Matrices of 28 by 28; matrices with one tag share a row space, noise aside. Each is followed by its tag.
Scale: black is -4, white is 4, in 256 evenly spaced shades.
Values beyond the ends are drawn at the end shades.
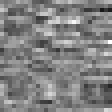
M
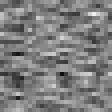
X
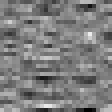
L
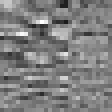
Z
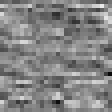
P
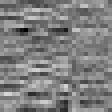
Z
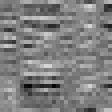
L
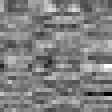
M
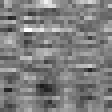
L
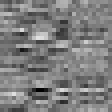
Z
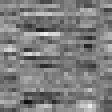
L
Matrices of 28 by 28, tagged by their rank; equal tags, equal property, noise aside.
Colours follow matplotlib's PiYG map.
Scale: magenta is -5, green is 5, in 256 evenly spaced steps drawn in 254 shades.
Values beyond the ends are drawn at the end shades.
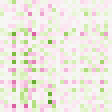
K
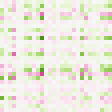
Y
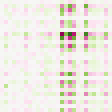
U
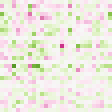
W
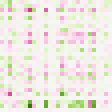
Y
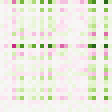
U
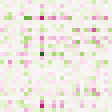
K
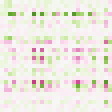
Y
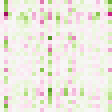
K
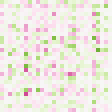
W
